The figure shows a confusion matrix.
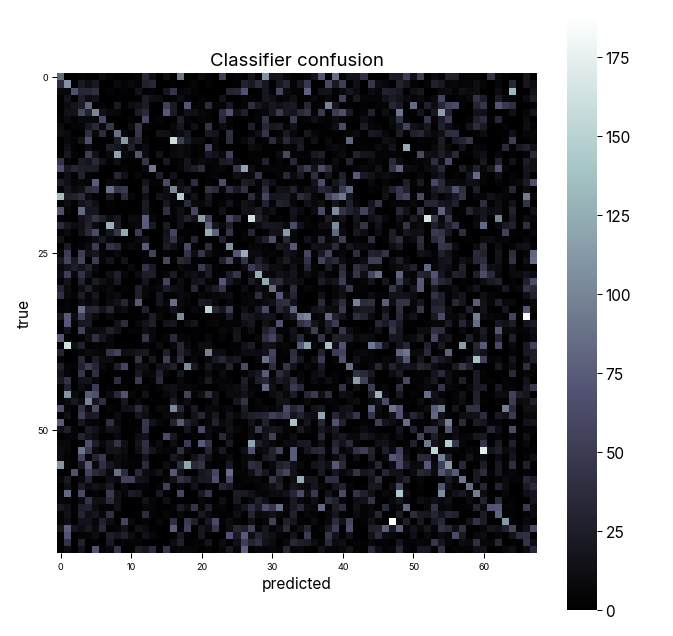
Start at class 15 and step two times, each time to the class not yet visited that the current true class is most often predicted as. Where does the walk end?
54
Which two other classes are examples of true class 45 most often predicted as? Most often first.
1, 52
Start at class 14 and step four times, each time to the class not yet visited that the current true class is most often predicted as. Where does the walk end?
0
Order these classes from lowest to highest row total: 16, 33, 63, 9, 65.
65, 9, 63, 33, 16
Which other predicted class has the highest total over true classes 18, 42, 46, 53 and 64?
60
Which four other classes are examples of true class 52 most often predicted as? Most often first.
55, 27, 20, 4
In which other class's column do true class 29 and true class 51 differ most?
67
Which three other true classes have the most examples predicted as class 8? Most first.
11, 56, 39
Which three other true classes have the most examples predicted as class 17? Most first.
34, 0, 49
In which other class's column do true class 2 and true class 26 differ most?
64
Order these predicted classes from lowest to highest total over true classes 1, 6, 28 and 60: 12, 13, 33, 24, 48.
24, 13, 33, 12, 48
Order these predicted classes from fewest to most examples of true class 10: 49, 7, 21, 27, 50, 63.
50, 27, 7, 63, 21, 49
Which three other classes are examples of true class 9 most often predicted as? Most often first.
16, 41, 4
